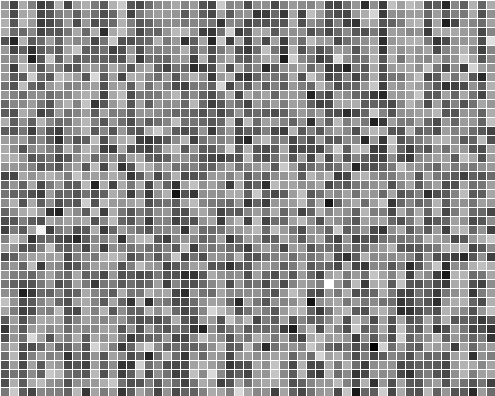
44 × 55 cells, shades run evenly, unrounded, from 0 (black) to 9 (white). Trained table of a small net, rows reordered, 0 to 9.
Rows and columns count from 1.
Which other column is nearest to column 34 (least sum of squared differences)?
6
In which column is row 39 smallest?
42
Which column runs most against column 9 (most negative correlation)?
54
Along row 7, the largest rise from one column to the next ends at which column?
33
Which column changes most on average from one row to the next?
26
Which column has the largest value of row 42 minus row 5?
24
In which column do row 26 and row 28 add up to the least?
12
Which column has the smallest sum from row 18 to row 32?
50
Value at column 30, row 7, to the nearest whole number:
6
